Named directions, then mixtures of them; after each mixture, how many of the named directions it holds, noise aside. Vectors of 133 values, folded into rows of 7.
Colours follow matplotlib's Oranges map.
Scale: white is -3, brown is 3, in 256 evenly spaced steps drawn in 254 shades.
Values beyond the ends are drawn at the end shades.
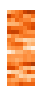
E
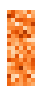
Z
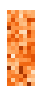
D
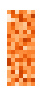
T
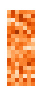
three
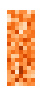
two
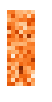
three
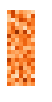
two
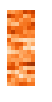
one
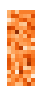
three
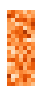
one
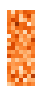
two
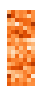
two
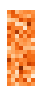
four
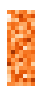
two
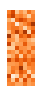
two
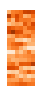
one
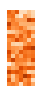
four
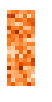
three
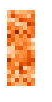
four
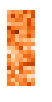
three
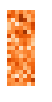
three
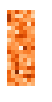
four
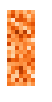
two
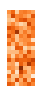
four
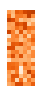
four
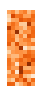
three
